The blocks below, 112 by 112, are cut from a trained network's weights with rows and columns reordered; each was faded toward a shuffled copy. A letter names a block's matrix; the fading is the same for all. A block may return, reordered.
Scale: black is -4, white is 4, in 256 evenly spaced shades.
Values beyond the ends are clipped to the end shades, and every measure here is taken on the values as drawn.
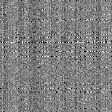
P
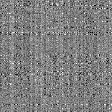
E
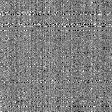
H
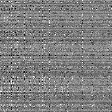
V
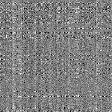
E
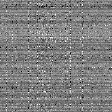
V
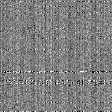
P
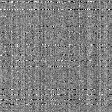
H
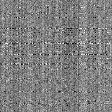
P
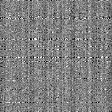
P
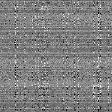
V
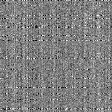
P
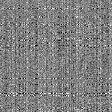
P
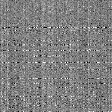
E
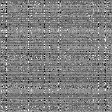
V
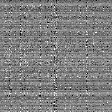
V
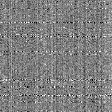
H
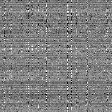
V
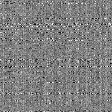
E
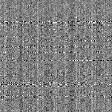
H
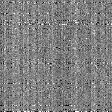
P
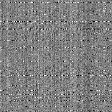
E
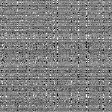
V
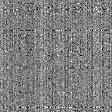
P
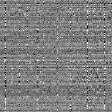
V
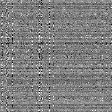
V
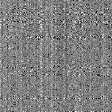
E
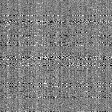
H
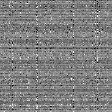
V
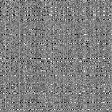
E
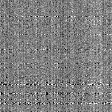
P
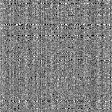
P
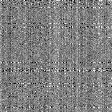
P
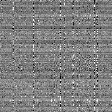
V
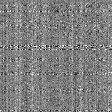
H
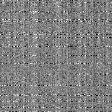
H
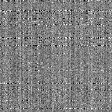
P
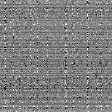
V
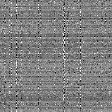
V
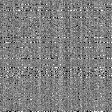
H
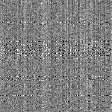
P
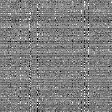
V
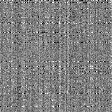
P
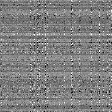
V
